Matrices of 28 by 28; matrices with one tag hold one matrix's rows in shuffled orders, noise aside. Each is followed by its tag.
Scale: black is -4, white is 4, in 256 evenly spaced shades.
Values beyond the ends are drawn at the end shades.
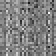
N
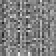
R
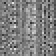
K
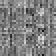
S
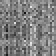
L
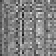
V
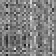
L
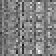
V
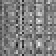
V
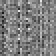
R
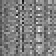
V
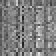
V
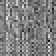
N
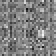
S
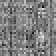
S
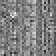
K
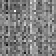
L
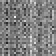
L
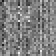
R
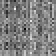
L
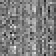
K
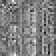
K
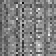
V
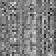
K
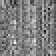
K
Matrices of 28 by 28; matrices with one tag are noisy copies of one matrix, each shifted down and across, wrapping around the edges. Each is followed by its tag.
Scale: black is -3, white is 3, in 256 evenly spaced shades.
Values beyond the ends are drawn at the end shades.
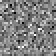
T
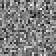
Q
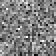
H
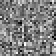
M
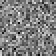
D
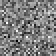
T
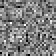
Q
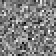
T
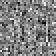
M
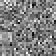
Q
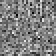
M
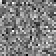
T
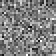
D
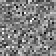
T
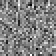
D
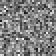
Q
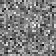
Q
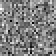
H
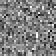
D
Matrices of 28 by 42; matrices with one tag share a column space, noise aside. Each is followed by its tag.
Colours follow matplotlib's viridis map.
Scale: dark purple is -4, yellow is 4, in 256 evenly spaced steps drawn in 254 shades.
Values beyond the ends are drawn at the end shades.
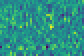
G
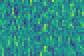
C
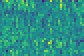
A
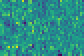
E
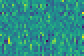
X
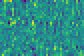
E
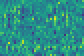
G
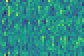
C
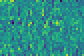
E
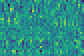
A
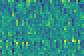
A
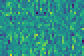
X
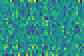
E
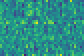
E
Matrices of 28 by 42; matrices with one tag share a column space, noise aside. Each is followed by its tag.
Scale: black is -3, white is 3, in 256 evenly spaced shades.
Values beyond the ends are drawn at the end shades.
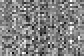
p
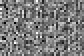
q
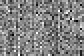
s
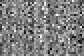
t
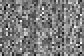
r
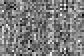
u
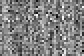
s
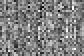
u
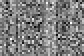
q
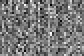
r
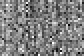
u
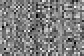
u
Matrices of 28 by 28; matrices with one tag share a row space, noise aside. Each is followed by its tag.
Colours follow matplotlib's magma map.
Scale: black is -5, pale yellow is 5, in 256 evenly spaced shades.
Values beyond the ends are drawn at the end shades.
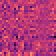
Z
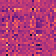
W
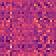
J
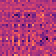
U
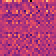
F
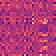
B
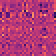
B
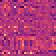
Z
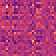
W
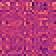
B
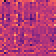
Z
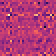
J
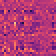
Z
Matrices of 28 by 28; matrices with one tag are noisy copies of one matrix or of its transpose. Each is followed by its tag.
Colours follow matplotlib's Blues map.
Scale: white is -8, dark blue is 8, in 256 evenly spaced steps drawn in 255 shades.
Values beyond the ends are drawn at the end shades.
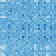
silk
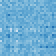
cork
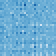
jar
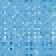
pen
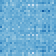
pen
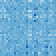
cork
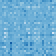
pen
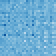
jar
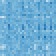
silk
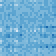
cork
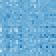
cork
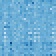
pen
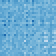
jar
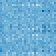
pen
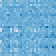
cork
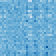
cork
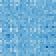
cork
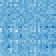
cork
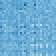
jar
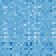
pen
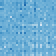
jar
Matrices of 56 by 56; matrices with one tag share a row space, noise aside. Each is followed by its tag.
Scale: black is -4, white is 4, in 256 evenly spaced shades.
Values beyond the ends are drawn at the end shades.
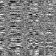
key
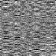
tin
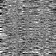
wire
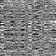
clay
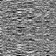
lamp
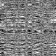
clay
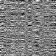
clay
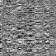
lamp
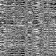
clay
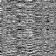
lamp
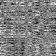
clay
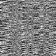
wire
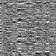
lamp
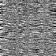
wire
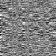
wire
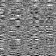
key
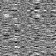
tin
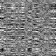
clay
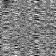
tin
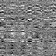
clay
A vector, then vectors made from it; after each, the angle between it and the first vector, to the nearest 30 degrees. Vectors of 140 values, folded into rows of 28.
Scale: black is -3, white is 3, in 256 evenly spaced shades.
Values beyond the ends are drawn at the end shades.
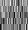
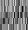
60 degrees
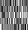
150 degrees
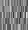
90 degrees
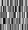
90 degrees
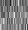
150 degrees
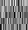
30 degrees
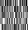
150 degrees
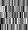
60 degrees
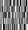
90 degrees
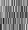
30 degrees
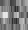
90 degrees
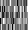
90 degrees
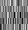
30 degrees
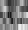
90 degrees
